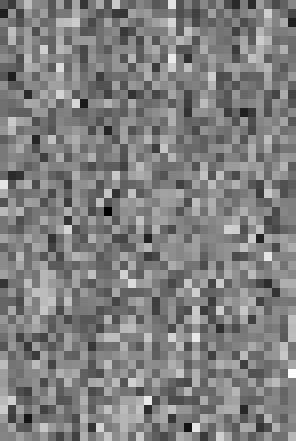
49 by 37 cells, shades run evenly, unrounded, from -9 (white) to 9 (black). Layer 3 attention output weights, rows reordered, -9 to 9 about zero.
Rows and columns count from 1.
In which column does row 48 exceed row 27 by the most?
12
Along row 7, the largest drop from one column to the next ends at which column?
22
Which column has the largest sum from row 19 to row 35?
14
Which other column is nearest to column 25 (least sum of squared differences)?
37
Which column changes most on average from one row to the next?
17
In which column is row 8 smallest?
8
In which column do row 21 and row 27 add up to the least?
1
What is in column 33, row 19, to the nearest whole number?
-2
